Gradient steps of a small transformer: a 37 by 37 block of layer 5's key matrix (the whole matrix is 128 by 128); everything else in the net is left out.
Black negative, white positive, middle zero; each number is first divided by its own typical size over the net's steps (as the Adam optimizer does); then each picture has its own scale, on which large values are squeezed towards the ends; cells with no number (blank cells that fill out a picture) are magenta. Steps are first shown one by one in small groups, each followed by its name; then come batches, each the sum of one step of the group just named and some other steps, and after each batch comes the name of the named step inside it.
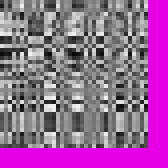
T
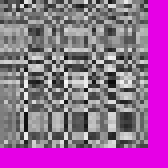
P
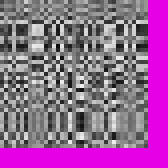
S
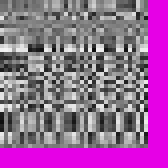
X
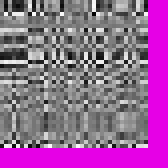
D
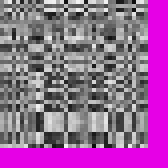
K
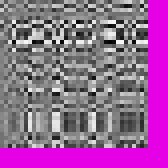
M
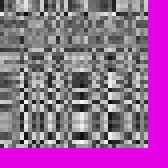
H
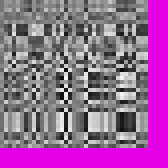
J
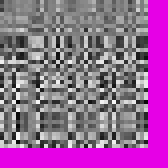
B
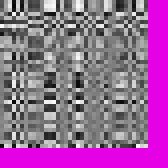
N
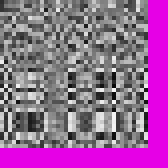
B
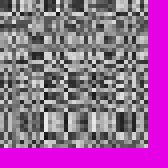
H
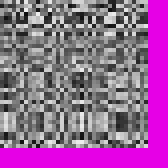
H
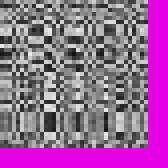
T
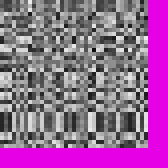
X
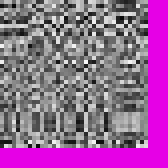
N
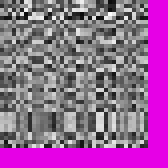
S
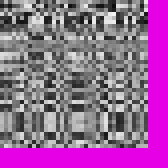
H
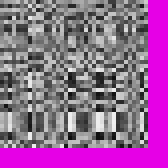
J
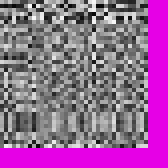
D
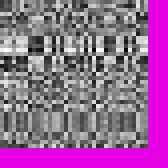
X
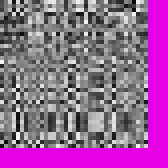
B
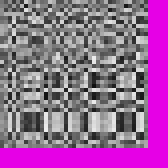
P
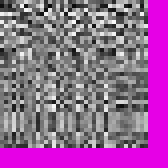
T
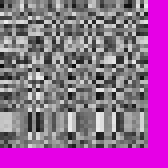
J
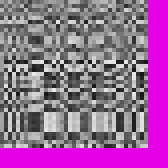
K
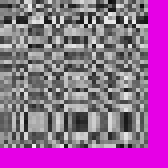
P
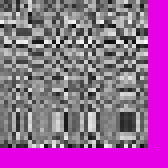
M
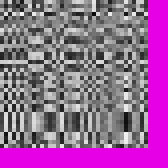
D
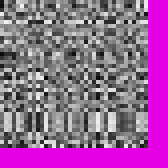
T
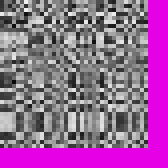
H
